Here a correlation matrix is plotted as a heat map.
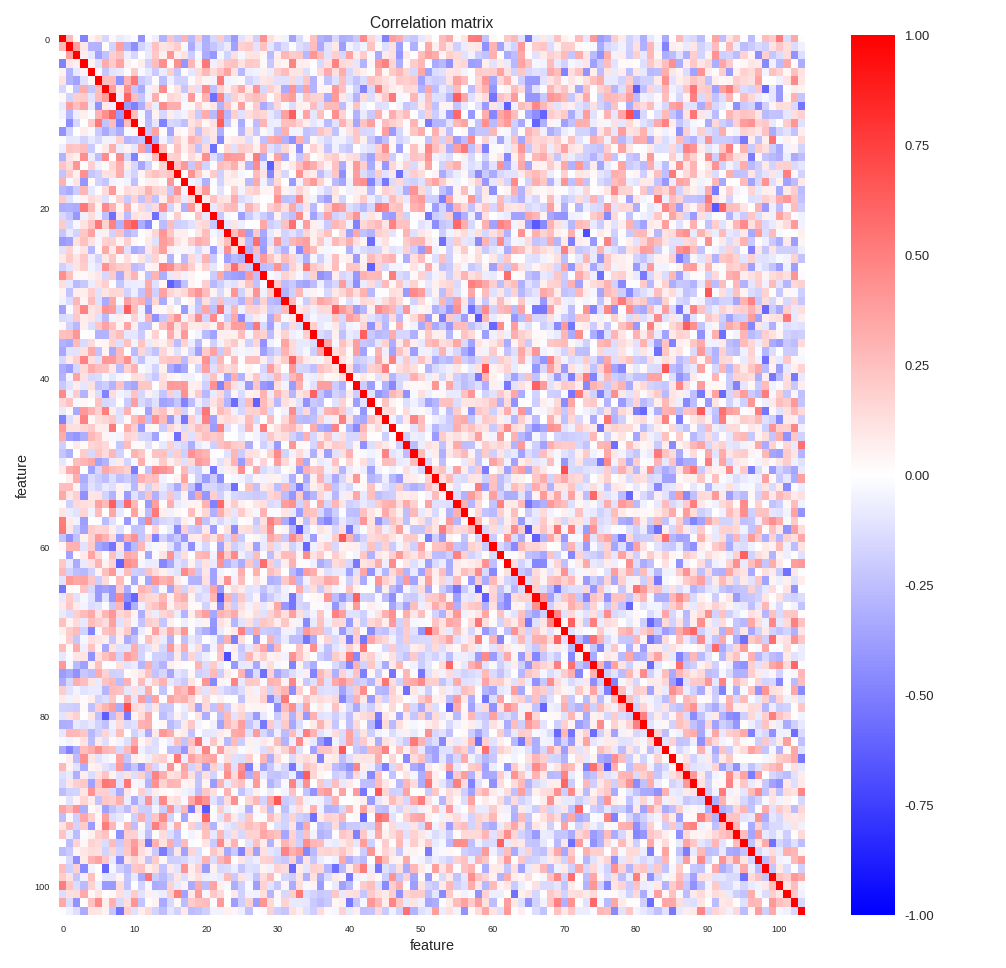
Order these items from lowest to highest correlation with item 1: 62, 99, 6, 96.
96, 62, 6, 99
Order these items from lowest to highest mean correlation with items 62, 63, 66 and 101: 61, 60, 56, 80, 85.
60, 61, 80, 56, 85
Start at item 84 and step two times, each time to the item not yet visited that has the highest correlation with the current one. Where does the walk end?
59
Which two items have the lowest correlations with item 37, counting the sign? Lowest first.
83, 57
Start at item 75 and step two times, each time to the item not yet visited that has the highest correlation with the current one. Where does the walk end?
80
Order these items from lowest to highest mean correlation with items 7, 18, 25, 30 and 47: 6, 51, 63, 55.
51, 55, 6, 63
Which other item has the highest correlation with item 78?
31
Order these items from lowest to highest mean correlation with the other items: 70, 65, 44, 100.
65, 100, 70, 44
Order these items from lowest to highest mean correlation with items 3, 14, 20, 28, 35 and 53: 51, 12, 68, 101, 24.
12, 101, 24, 68, 51
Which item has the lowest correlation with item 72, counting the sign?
75
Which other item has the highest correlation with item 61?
95
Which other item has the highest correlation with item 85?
16
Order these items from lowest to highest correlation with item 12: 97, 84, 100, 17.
97, 84, 100, 17
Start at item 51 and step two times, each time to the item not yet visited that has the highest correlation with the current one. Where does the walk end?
88
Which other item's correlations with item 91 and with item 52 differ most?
22
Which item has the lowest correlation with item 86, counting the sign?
76
